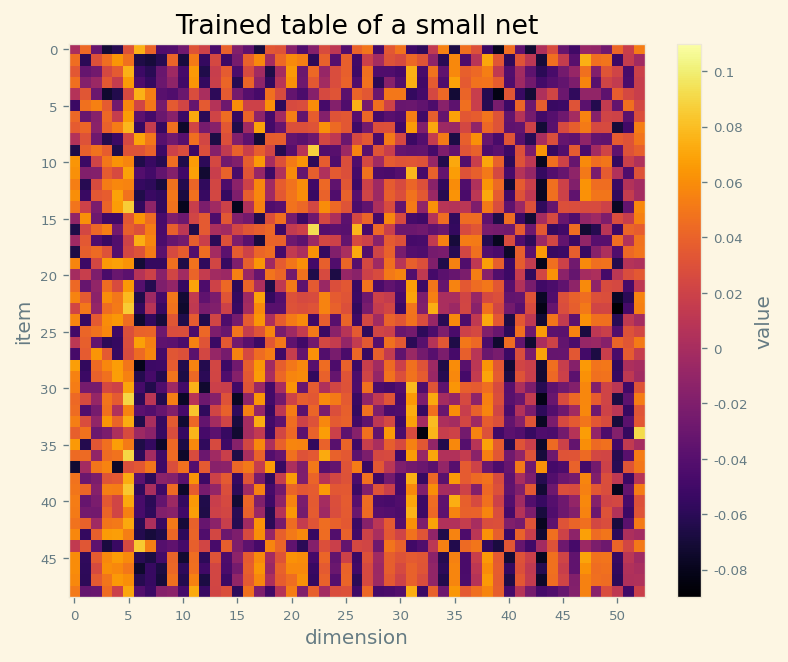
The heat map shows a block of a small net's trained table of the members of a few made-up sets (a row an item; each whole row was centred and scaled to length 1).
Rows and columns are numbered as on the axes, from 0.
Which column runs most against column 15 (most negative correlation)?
33
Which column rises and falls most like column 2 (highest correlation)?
41
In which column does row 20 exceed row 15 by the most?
21
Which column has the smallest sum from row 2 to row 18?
8
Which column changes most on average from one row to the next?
17
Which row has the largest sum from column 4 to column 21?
5
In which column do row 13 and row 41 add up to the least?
43
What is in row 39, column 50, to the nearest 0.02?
-0.08
